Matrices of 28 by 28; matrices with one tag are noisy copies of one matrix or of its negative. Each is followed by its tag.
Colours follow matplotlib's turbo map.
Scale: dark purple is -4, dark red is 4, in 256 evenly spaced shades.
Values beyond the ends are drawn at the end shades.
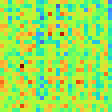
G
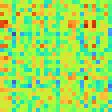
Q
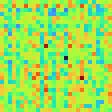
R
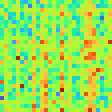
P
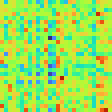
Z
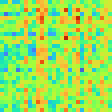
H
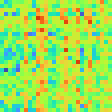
H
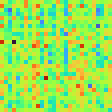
R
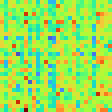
Z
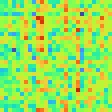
H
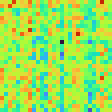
P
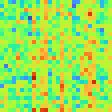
P
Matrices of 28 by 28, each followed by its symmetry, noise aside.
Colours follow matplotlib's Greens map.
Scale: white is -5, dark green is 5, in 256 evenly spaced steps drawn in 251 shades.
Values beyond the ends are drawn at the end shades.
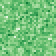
same after a half turn.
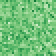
antisymmetric.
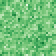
symmetric.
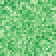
symmetric.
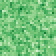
antisymmetric.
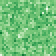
symmetric across the other diagonal.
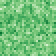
mirrored left to right.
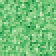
symmetric.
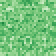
mirrored left to right.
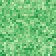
mirrored left to right.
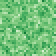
symmetric across the other diagonal.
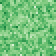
same after a half turn.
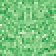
mirrored left to right.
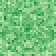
mirrored left to right.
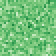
symmetric across the other diagonal.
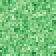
no symmetry.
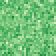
no symmetry.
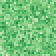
symmetric across the other diagonal.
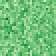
mirrored top to bottom.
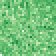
symmetric across the other diagonal.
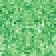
mirrored left to right.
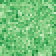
symmetric across the other diagonal.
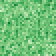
same after a half turn.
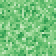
symmetric across the other diagonal.
